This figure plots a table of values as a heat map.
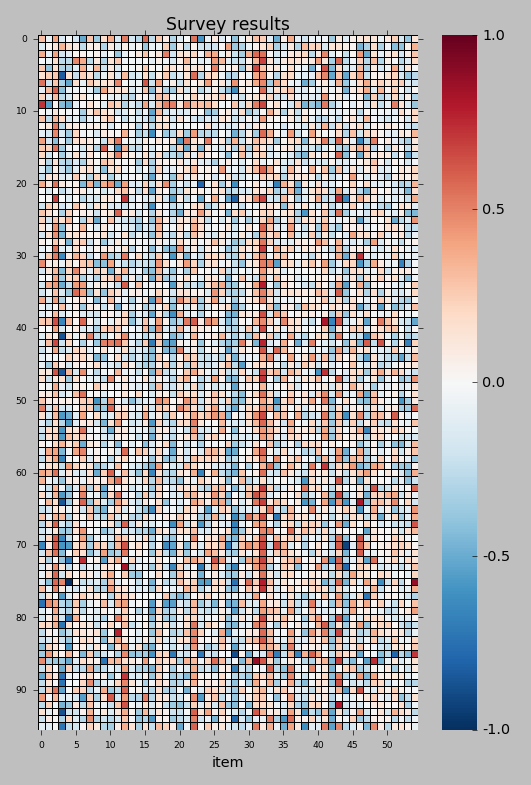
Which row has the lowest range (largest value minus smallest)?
17
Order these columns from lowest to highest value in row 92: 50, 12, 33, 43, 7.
50, 33, 7, 12, 43
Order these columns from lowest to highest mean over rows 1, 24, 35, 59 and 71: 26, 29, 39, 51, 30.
51, 30, 29, 26, 39
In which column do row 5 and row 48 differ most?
3
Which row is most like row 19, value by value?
23
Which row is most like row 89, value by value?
41
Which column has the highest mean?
32
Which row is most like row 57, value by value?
34
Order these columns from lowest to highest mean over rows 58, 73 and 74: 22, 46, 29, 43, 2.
29, 22, 46, 43, 2
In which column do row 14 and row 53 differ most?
20
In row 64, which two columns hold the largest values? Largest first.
46, 32
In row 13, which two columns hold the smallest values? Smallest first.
16, 28
